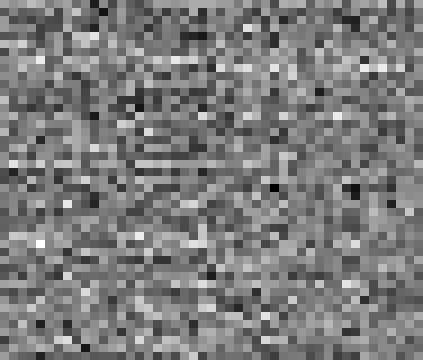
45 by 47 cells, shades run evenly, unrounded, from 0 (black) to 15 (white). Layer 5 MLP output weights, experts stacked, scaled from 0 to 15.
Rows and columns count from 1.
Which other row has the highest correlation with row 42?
24
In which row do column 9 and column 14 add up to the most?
16
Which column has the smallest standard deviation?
6
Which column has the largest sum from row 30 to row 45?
23
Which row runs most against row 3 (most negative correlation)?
10
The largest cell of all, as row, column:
31, 5
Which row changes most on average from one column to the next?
9
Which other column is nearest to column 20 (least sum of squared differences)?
4
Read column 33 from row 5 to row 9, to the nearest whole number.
7 8 10 8 12
